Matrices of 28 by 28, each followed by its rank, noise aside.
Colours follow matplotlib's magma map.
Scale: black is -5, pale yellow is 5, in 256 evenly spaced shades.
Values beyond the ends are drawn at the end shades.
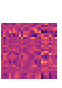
three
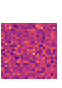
six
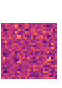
six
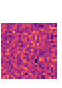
eight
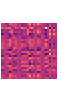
three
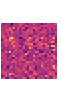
six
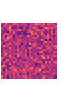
eight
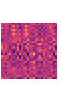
three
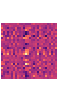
two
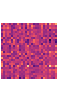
three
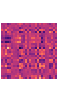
two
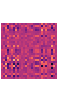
two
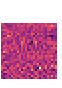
six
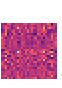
four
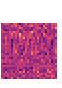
six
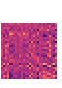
three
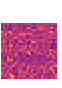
eight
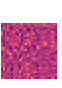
eight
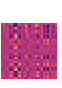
two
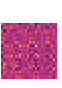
four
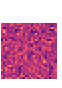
eight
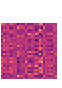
two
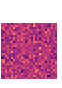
six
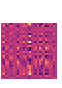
two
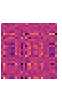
two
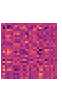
four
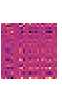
two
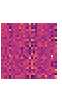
three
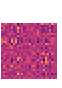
four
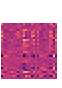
two
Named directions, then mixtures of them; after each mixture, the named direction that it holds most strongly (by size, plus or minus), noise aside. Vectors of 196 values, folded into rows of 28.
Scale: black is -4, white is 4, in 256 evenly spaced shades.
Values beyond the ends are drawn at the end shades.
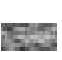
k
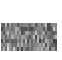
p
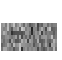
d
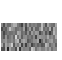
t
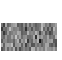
t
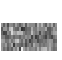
d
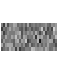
t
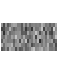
t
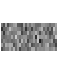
t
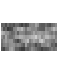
k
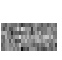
k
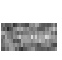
k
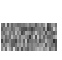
p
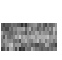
k
